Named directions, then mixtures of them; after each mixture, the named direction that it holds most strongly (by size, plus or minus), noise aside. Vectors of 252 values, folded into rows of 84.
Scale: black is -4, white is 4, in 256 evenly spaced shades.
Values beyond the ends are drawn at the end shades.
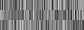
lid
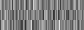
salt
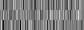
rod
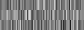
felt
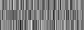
salt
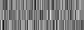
rod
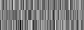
felt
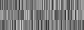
lid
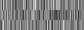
rod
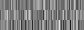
felt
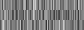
salt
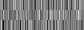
rod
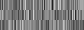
lid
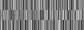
rod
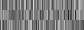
lid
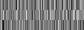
rod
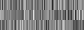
lid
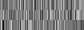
rod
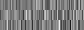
felt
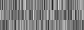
lid
